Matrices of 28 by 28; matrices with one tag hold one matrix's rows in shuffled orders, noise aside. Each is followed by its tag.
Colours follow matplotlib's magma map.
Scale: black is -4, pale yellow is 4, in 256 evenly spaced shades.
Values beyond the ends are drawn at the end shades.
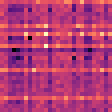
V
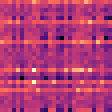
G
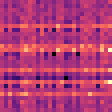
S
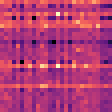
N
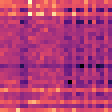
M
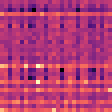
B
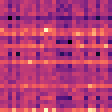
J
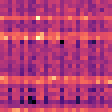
B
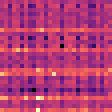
B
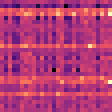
S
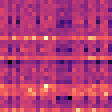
J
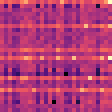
S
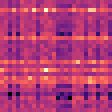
J
